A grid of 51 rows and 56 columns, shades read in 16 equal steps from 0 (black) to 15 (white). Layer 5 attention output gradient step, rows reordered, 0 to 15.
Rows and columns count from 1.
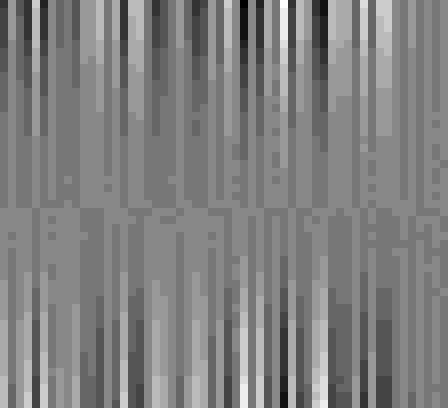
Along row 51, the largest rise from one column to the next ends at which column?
37
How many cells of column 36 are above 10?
12
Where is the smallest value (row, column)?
1, 31
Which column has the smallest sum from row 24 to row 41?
36
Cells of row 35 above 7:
29
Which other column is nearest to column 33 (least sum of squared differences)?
6
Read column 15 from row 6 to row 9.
9 9 9 9
